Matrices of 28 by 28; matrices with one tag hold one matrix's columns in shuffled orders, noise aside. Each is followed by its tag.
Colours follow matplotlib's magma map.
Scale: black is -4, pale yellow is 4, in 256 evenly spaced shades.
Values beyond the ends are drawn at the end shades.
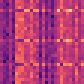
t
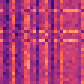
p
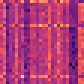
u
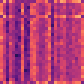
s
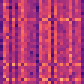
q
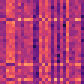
q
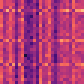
t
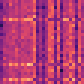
q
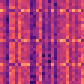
t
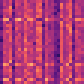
q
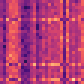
q
